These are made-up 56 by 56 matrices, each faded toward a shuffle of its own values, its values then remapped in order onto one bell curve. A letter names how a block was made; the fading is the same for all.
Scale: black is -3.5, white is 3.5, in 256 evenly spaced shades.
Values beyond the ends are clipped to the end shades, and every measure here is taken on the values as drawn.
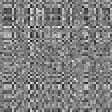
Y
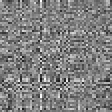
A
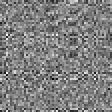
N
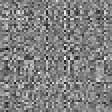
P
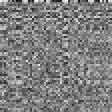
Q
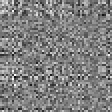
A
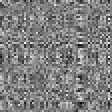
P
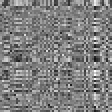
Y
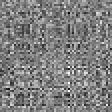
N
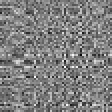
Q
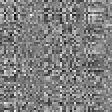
P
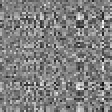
P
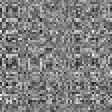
Q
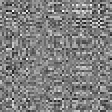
A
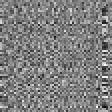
P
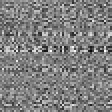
Q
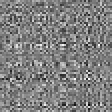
A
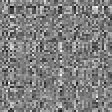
P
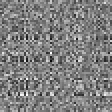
N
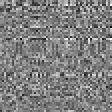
Q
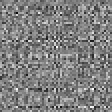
Q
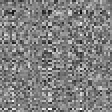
N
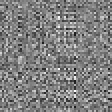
A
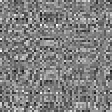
A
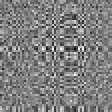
Y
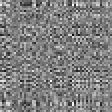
A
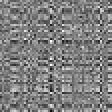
Y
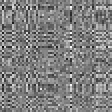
Y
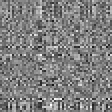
Q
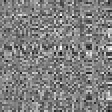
P
